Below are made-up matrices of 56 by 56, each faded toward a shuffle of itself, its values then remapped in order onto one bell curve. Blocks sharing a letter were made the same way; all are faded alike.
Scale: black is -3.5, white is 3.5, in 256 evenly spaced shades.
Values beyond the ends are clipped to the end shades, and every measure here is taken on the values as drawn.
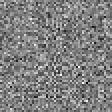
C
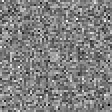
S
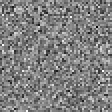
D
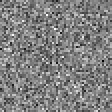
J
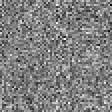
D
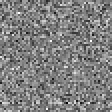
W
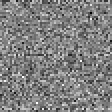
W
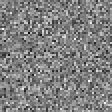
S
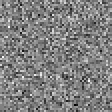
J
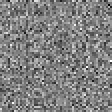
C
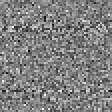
W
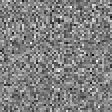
C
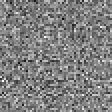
S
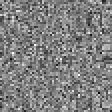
D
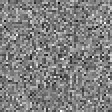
J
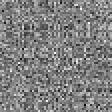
C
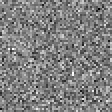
J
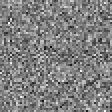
S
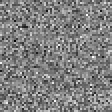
W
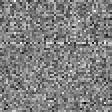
S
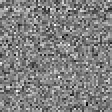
W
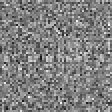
D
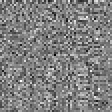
C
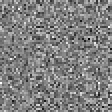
C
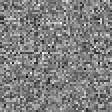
S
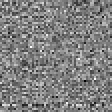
C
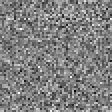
W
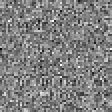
S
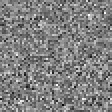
W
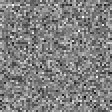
J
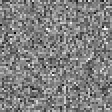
J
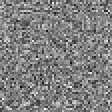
D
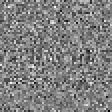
S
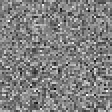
D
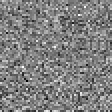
S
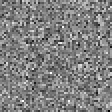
J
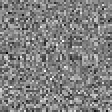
C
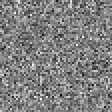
W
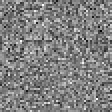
D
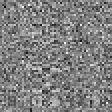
C
